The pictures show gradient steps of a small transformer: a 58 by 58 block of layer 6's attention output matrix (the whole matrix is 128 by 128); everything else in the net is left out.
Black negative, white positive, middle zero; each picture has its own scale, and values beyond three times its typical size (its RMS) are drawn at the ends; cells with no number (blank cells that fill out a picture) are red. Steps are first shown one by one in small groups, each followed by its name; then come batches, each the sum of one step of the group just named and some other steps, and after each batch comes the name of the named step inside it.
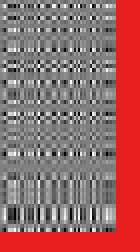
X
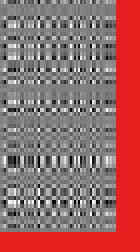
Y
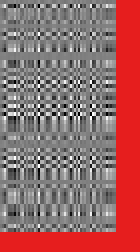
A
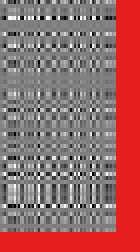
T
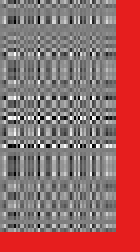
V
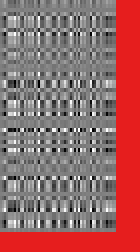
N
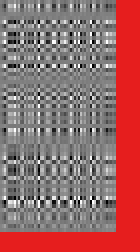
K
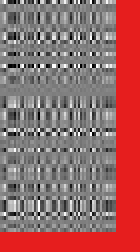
Y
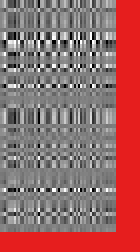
A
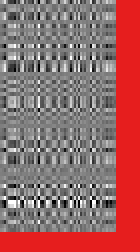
Y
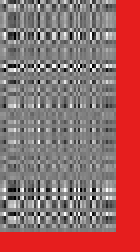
K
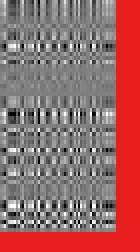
Y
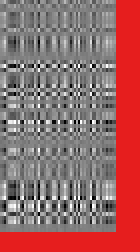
K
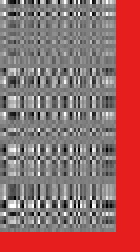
K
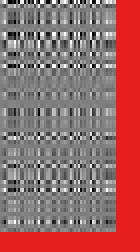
K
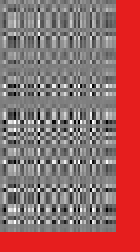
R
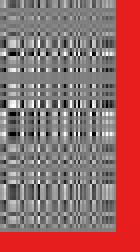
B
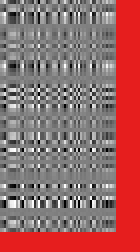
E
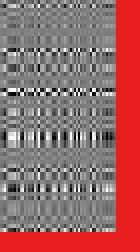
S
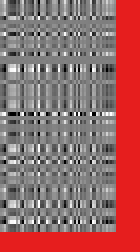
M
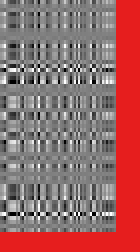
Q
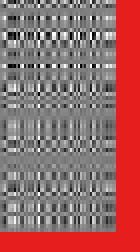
E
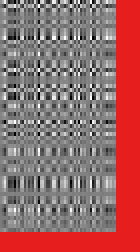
R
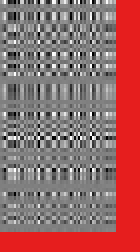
R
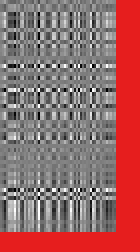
E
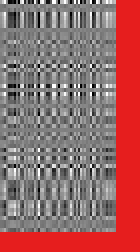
E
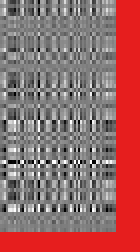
R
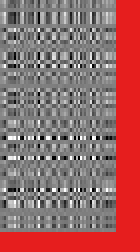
E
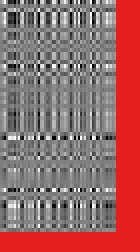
E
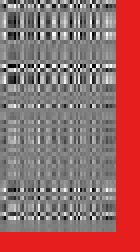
Q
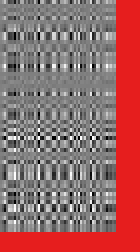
R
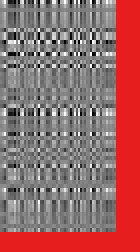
B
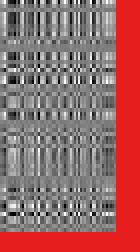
Q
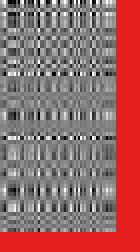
B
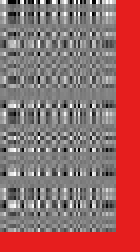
B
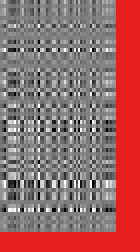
R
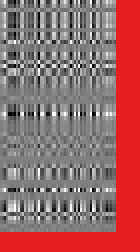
Q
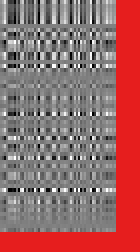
B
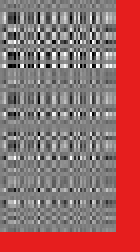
E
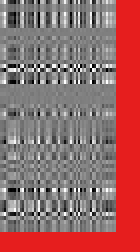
Q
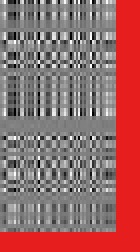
R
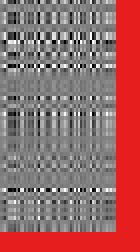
B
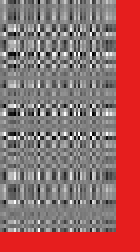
B
